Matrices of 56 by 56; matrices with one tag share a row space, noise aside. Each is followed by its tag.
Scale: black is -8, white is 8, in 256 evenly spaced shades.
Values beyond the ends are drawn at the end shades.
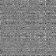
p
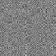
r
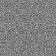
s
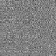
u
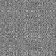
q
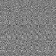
s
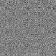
q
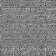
p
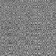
q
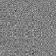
u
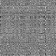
p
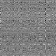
p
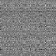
p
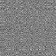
s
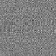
u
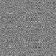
q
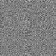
r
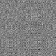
q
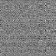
p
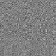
r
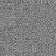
u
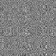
r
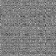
p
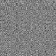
s
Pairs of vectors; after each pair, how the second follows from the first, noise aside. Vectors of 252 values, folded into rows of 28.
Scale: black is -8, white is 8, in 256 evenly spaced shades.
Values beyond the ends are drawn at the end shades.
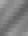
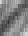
reversed, scaled up.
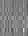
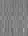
shrunk.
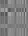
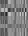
scaled up.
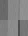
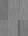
shrunk.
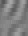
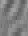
negated.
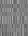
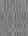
reversed, negated, shrunk.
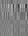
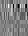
scaled up.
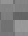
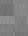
reversed, negated, shrunk.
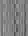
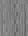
shrunk.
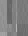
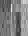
reversed, scaled up.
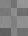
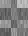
reversed, negated, scaled up.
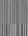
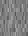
shuffled.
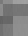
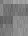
copied.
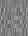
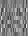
scaled up.
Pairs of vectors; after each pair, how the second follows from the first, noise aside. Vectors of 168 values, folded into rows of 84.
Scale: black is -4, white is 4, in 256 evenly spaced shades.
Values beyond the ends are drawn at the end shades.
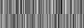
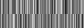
negated.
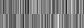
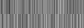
wrapped around, negated, shrunk.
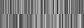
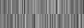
wrapped around, negated, shrunk.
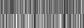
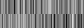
wrapped around, negated.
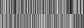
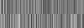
wrapped around, negated, shrunk.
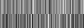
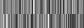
sign-scrambled.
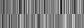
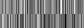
negated.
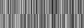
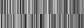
wrapped around, negated.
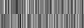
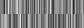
negated.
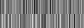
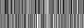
wrapped around, negated.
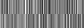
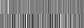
wrapped around, partly zeroed.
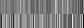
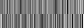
negated.
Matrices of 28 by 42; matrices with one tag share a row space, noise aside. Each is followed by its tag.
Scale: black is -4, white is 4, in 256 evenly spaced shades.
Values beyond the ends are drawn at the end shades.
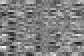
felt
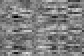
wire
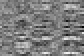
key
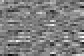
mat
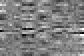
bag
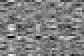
felt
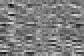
felt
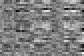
key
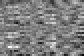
mat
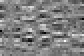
bag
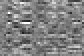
wire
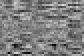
wire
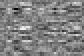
wire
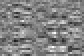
wire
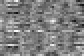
mat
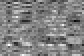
wire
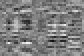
wire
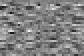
felt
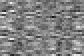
felt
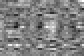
mat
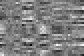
bag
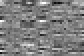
bag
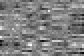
bag
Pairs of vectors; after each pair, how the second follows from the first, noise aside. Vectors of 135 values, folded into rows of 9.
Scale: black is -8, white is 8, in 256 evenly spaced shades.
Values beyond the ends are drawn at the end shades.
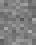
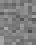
sign-scrambled.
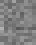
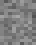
reversed, negated.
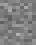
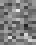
reversed, scaled up.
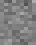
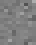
partly zeroed.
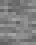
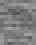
wrapped around.
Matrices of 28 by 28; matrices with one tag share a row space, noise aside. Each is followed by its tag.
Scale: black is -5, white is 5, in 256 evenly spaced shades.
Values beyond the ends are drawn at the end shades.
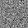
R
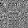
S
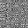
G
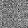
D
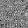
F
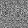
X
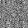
R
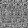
X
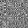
S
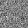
G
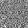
S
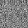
X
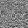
F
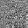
F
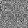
X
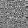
F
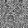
R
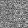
F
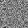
S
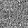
D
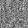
R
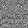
X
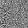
S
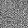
X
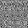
X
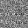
F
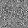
X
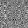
S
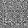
X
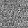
D
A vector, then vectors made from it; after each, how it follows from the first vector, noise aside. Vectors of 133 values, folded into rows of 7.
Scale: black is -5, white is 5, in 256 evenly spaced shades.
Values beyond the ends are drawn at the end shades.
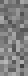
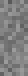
wrapped around, shrunk.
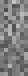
reversed.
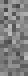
reversed.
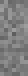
wrapped around, shrunk.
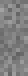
wrapped around, shrunk.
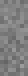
negated, shrunk.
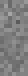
wrapped around, shrunk.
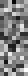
wrapped around, scaled up.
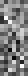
negated, scaled up.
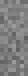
negated, shrunk.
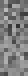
reversed, negated.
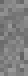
wrapped around, shrunk.
